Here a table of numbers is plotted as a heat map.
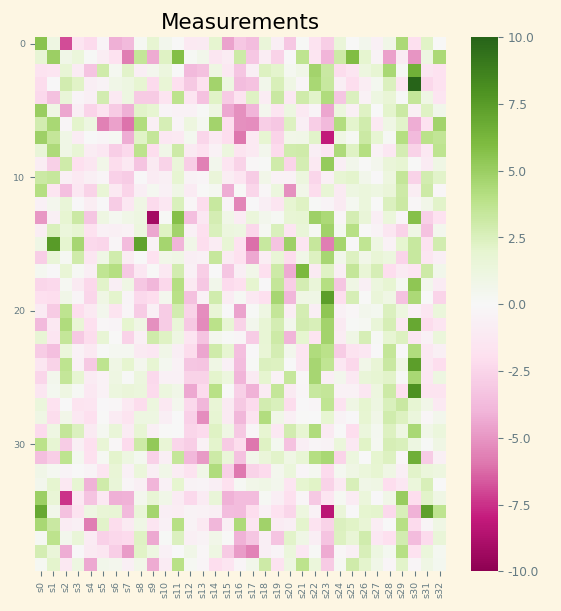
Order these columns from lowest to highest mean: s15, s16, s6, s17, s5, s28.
s16, s17, s15, s6, s5, s28
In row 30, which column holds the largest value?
s9
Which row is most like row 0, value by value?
34
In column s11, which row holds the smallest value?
15
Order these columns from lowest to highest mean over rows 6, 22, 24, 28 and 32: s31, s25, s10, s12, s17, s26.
s17, s12, s31, s25, s10, s26
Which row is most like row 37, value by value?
8
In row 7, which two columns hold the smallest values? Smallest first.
s23, s16
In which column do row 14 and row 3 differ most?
s30
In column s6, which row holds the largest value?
17
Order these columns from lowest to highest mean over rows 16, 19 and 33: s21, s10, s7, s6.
s7, s10, s21, s6
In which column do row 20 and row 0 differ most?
s2
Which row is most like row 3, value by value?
26
